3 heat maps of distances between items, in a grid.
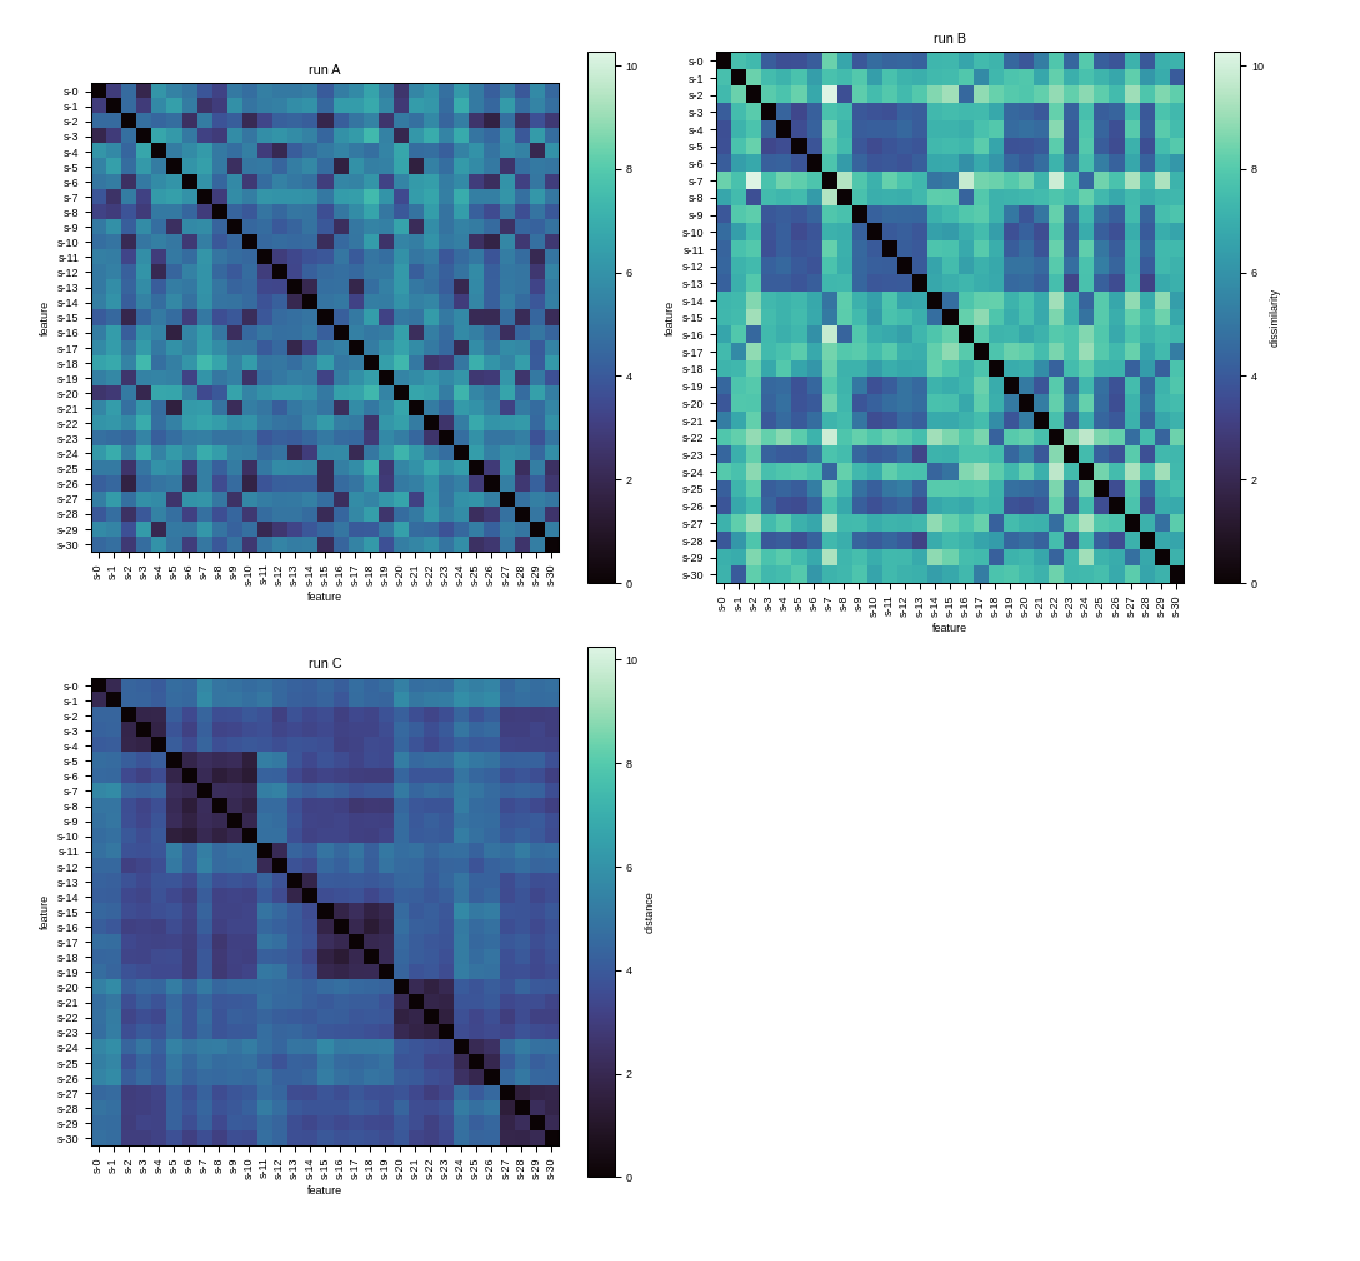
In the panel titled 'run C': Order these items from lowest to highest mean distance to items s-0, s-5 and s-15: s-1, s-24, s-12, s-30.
s-1, s-30, s-12, s-24
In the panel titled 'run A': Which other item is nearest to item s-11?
s-29
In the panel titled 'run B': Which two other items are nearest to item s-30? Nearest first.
s-1, s-17
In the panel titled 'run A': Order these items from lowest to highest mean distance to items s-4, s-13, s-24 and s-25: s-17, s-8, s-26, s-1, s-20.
s-17, s-26, s-8, s-1, s-20
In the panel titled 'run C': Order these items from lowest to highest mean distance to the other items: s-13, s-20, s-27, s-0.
s-27, s-13, s-20, s-0
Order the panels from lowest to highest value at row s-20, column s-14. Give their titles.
run C, run A, run B
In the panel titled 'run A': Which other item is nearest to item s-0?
s-3
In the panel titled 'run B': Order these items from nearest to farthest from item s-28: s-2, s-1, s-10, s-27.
s-10, s-1, s-27, s-2
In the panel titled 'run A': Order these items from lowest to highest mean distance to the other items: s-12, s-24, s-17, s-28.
s-28, s-12, s-17, s-24
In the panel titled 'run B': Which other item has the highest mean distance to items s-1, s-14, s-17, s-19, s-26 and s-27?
s-2
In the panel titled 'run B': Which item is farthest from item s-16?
s-7
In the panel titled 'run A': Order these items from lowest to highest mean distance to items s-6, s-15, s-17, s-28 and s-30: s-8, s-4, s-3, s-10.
s-10, s-8, s-3, s-4
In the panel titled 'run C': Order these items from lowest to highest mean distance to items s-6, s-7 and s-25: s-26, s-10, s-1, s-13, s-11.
s-10, s-26, s-13, s-11, s-1
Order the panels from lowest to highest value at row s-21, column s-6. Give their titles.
run C, run B, run A
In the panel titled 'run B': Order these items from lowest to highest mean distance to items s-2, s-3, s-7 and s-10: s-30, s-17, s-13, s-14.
s-13, s-14, s-30, s-17
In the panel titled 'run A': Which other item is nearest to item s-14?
s-13
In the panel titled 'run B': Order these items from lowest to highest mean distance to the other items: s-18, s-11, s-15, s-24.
s-11, s-18, s-15, s-24
